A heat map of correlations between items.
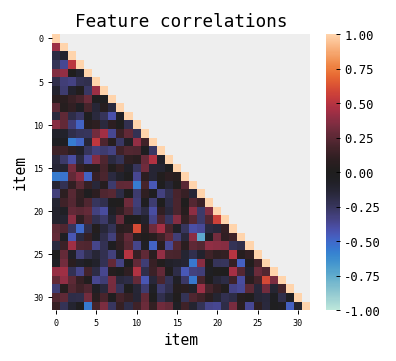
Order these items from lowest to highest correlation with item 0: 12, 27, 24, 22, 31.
24, 12, 31, 22, 27
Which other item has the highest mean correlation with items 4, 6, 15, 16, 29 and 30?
18
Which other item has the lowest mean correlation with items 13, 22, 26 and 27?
17
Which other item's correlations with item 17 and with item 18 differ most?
23
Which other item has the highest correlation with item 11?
6
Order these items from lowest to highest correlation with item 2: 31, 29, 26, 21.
31, 26, 29, 21
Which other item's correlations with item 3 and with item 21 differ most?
22
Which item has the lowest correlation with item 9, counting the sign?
7
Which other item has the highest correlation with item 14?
12
